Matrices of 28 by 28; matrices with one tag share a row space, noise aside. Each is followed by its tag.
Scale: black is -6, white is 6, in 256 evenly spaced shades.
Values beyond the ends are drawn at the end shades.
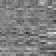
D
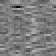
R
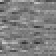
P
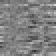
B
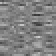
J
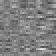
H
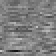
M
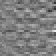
D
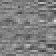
D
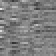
P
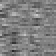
P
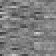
P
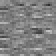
J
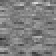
J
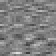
R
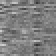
P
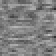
M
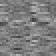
R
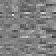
H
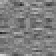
J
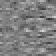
H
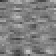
R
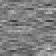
M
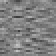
R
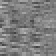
P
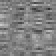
J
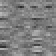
J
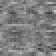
M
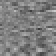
H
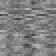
R
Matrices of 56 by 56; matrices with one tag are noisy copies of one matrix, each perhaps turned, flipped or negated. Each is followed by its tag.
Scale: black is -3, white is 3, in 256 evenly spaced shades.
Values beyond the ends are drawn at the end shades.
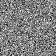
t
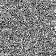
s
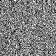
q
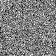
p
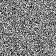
t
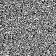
t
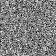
p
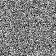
p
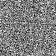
p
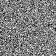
t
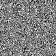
t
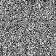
s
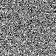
q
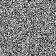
t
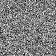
p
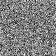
p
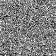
s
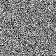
t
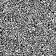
t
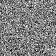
t
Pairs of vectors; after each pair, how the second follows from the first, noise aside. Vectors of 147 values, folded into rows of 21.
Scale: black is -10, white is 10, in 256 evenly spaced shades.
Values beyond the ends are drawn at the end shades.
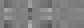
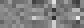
reversed, scaled up.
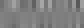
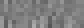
reversed.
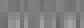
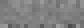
negated, partly zeroed.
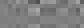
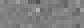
partly zeroed.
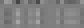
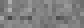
wrapped around.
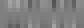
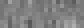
reversed.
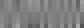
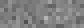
shuffled.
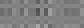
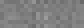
reversed, negated, shrunk.
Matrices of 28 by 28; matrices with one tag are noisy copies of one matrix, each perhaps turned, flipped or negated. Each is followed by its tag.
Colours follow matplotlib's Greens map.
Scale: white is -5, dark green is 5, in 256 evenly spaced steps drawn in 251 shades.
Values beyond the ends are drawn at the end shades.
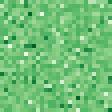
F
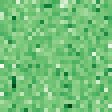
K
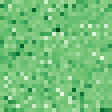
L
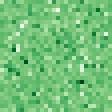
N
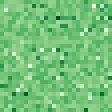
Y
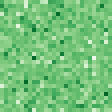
Y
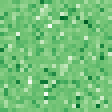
N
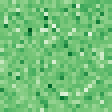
N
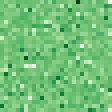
F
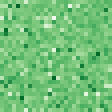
Y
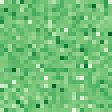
F
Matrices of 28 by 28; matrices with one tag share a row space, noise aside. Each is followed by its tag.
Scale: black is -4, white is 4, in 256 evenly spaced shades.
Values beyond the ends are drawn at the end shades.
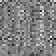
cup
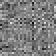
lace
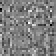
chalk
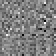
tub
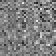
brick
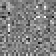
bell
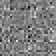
chalk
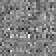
chalk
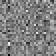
bell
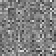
cup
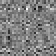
bell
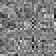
lace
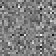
cup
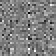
chalk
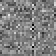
lace
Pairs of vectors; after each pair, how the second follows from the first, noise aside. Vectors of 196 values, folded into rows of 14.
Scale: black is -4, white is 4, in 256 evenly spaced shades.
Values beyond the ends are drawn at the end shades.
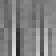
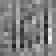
wrapped around, negated.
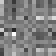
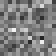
wrapped around.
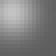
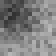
negated.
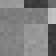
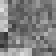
reversed, negated.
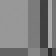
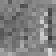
negated, partly zeroed.
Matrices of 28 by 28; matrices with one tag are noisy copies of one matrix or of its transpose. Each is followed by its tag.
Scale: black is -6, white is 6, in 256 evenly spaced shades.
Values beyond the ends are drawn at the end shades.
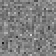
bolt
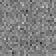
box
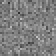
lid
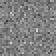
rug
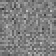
lid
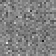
box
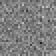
box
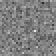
bolt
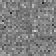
bolt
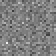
box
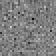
lid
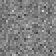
rug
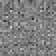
lid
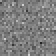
box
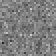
bolt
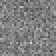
rug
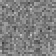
bolt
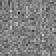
lid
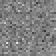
box
